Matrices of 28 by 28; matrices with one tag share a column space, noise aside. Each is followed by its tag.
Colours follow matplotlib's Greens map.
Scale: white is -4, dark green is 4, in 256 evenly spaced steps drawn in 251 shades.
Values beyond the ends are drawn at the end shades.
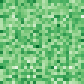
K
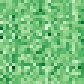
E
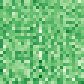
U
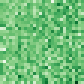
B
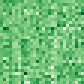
B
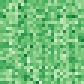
K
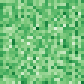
B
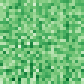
U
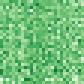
U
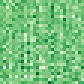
K
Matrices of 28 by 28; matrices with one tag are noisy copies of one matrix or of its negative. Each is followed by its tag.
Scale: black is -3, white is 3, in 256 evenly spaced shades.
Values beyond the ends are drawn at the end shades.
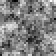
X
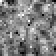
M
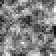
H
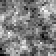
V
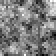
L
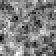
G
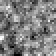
G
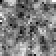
M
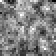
M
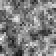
G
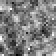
G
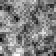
G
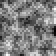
H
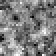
G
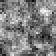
V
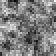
X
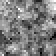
L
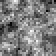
X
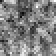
M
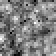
G
